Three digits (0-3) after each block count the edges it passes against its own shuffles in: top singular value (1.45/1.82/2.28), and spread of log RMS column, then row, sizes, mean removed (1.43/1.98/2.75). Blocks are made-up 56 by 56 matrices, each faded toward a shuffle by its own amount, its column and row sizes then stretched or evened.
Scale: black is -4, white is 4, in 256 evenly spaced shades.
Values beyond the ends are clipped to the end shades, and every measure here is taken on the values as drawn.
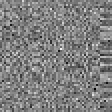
3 0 1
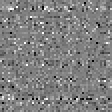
2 0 2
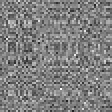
3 1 1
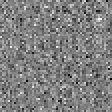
2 0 1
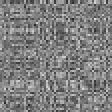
3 2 1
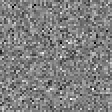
0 1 1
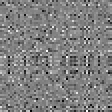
3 1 2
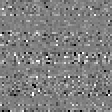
1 0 3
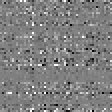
1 2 3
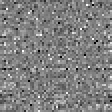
2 0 0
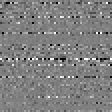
2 0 3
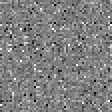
1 1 1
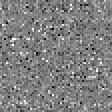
1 0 1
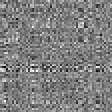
3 2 2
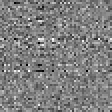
2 1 2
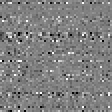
2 1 3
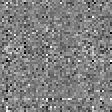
2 2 2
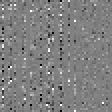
0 3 1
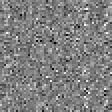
1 1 0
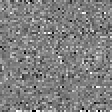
1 0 2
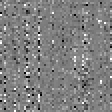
2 3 0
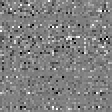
0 1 3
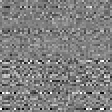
3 0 3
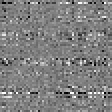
3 1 3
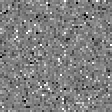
0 0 0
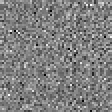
2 0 0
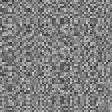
3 2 1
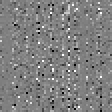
1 3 0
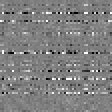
3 1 3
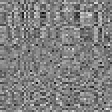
3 1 2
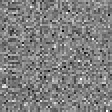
2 0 0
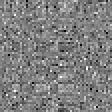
2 0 0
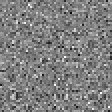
2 0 0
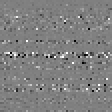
1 0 3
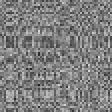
3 1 0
